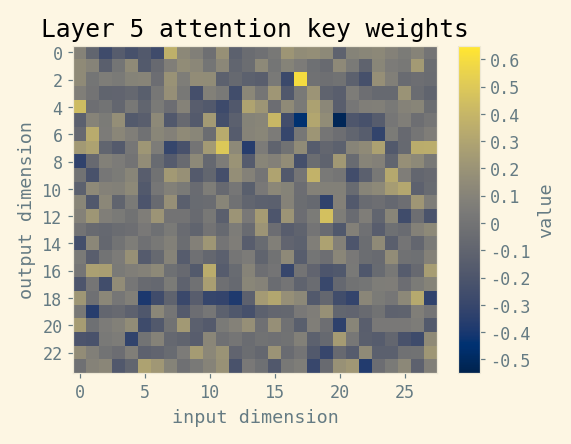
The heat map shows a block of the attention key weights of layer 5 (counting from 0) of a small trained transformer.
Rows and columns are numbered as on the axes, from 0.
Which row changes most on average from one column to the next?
5
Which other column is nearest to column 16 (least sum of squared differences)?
22
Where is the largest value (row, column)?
2, 17
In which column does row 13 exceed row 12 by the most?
27
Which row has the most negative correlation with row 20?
21
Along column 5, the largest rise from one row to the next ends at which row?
23
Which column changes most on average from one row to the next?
0
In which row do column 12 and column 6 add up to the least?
18
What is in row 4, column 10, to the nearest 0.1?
-0.2
